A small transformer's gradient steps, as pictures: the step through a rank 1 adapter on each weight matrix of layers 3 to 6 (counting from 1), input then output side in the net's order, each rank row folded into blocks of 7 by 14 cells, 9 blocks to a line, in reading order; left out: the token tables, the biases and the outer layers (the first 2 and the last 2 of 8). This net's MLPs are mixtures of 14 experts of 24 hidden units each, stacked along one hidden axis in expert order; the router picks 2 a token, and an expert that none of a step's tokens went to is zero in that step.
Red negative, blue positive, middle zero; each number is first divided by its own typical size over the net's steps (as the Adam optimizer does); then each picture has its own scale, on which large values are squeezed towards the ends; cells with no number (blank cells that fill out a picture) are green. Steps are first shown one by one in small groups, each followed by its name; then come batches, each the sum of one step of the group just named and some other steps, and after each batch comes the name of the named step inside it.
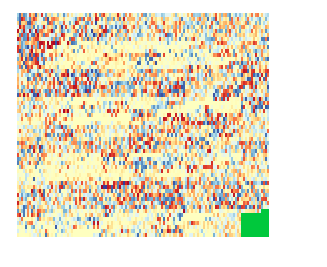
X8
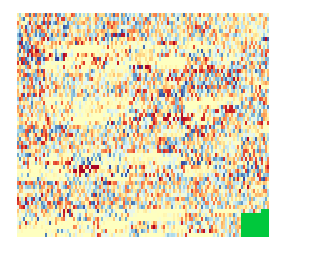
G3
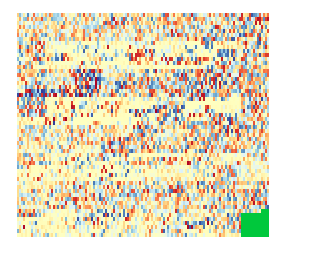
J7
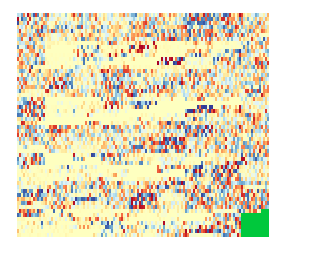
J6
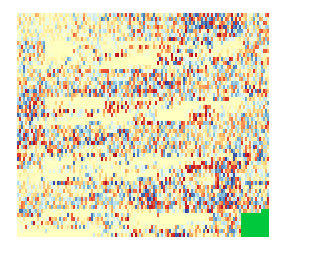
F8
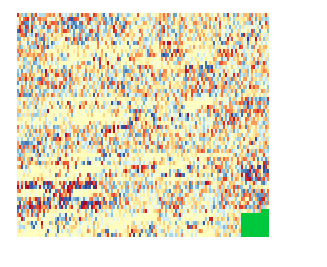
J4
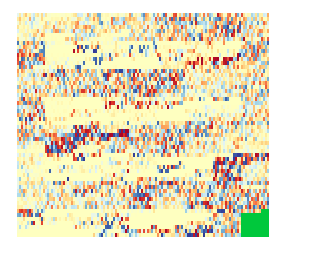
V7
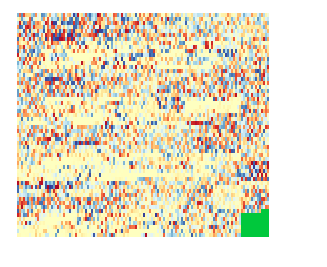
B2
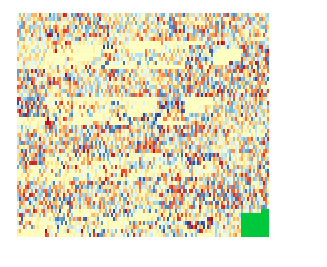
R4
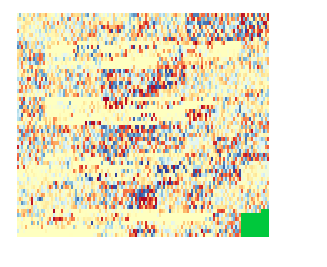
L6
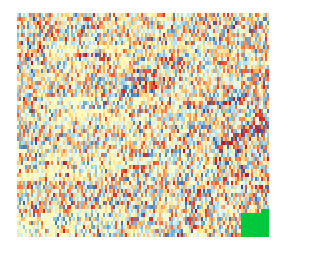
J4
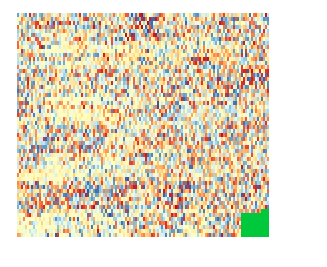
J4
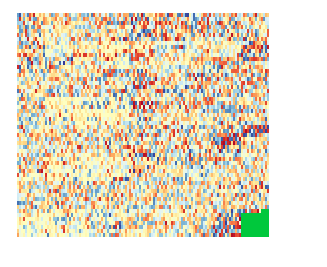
V7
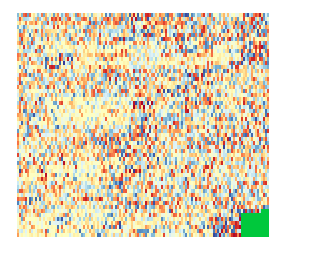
R4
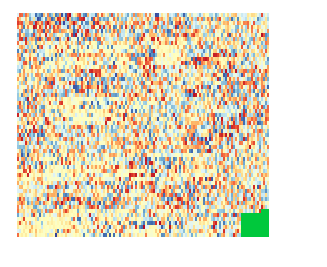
B2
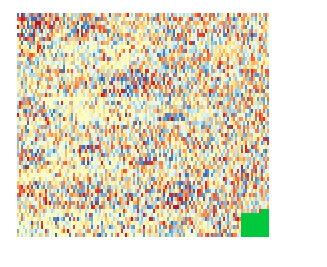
J4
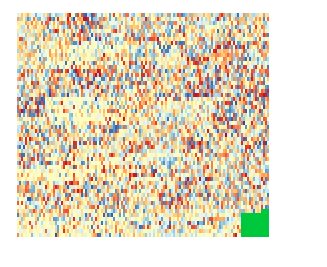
R4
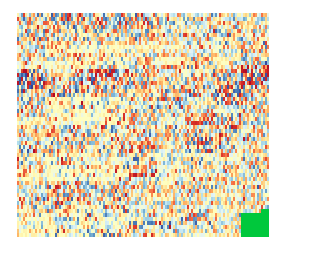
B2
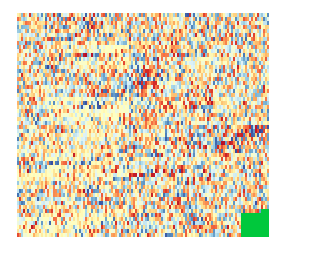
J6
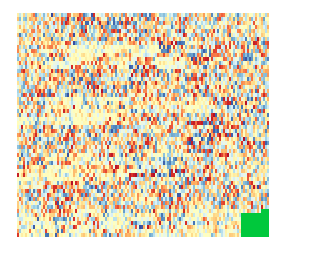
X8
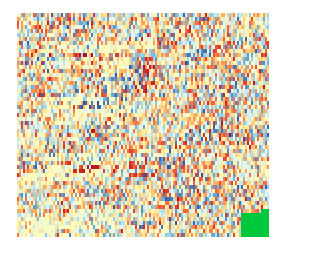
G3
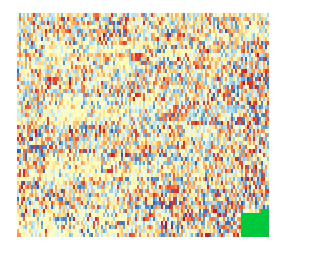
R4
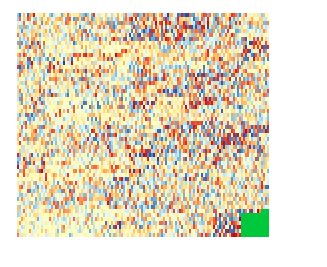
F8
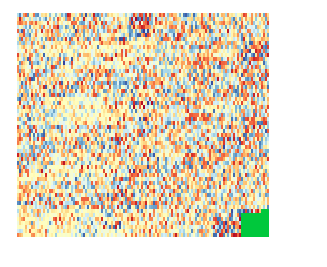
L6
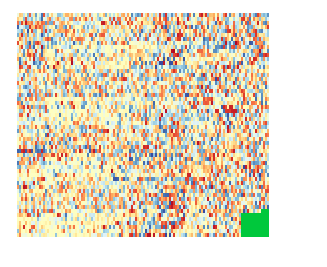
J7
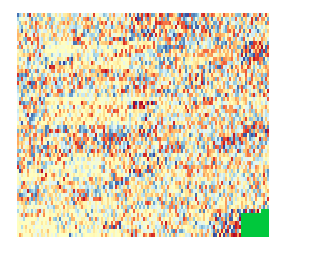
F8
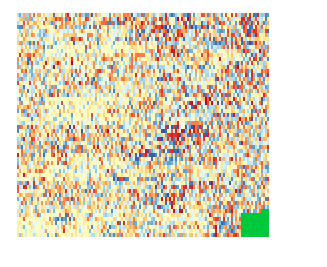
F8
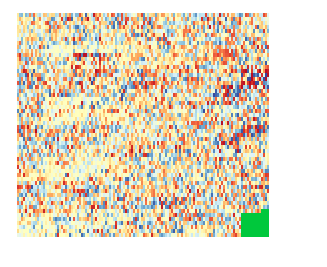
J4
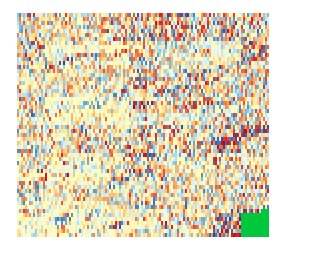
J7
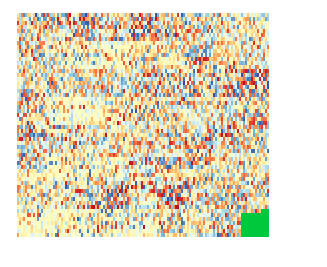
X8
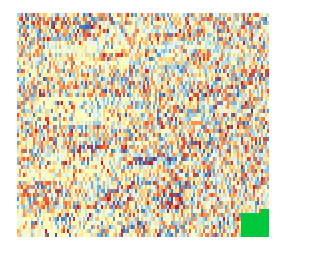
R4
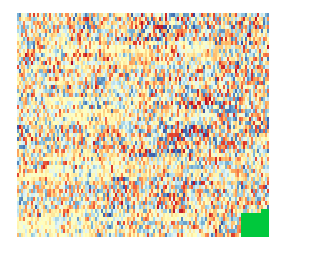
J7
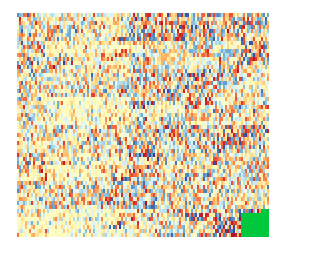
B2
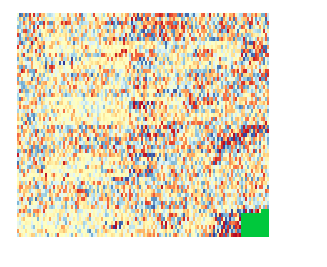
X8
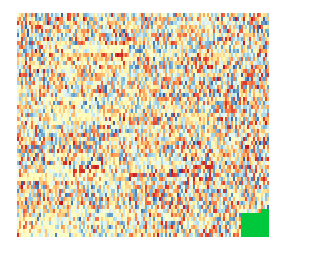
G3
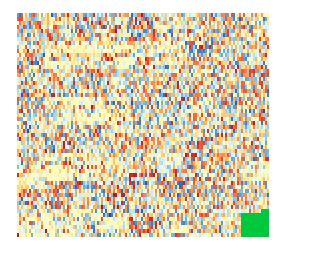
R4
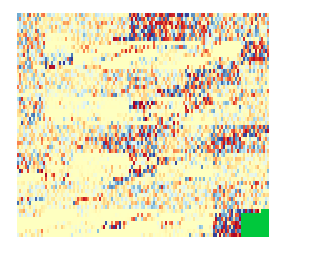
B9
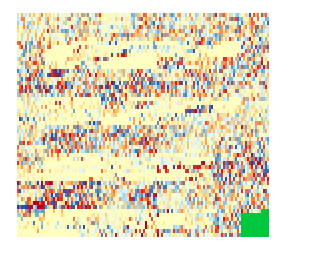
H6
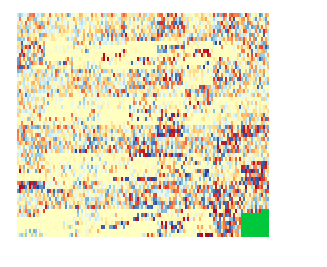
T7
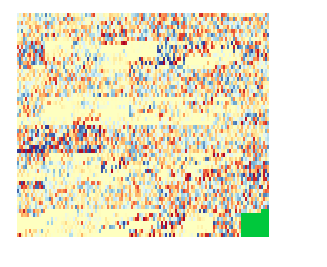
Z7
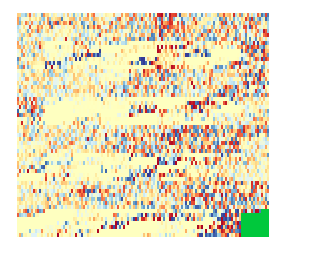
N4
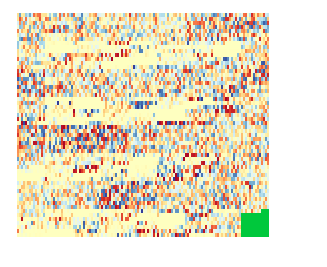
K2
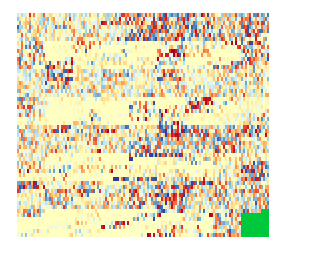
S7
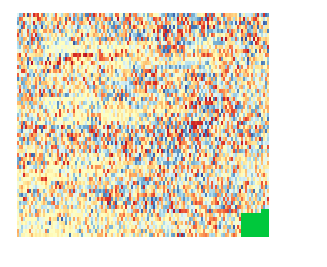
K2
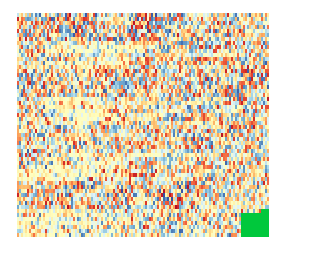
H6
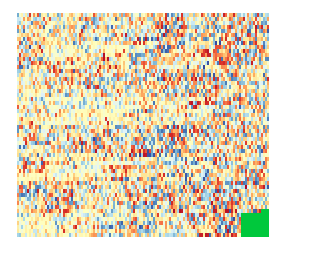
T7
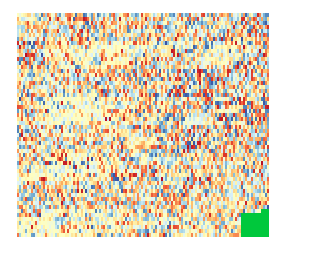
S7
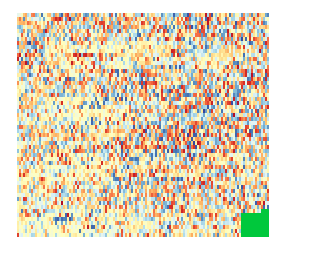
S7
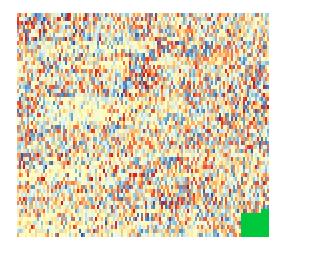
N4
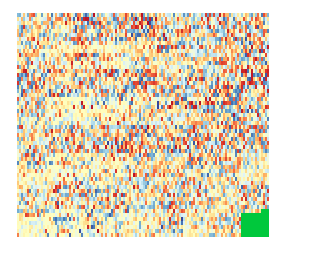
N4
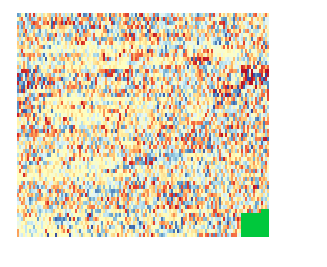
T7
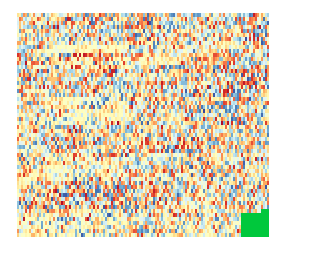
H6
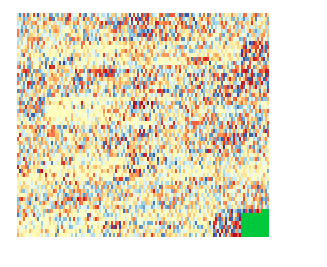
B9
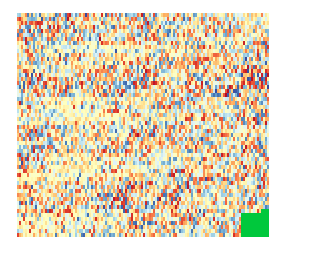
Z7
